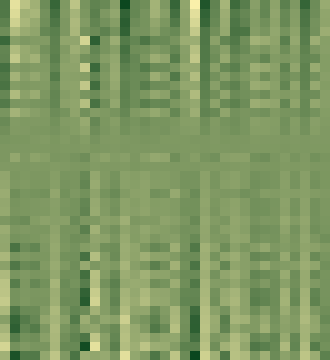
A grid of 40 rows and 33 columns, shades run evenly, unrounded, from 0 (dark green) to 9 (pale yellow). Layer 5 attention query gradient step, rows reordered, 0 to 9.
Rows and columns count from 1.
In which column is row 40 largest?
13
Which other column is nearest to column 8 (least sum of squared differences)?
3
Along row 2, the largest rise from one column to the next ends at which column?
2
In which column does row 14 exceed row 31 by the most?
9
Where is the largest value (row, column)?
1, 20
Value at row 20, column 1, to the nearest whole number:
5
